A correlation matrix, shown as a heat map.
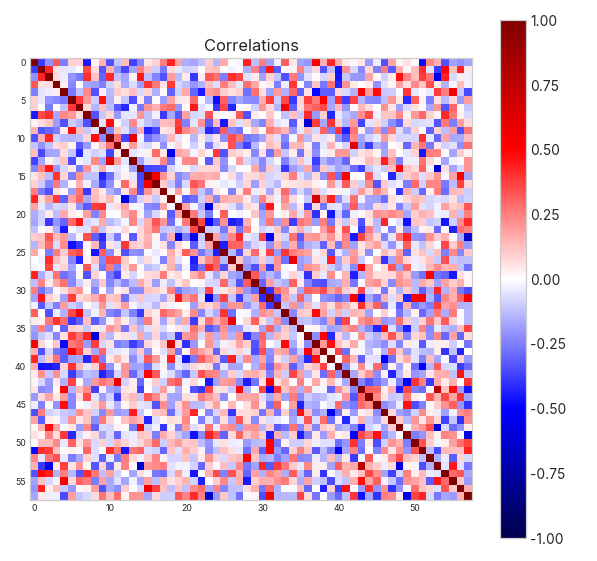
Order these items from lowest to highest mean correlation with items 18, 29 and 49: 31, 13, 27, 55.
13, 31, 27, 55
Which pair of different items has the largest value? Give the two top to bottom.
43, 53
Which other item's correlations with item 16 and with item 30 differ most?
56
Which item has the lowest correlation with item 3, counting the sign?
40
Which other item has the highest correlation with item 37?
18
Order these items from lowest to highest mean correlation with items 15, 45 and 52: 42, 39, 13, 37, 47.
42, 47, 37, 13, 39
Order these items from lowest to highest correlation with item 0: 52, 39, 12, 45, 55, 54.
54, 55, 45, 12, 52, 39
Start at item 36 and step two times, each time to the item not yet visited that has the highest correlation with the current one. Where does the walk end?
5
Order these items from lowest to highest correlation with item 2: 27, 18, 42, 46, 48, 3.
42, 46, 3, 18, 27, 48
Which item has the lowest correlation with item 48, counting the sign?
53
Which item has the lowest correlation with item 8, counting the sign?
36
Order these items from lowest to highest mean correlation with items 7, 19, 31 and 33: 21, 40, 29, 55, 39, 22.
39, 22, 40, 29, 21, 55
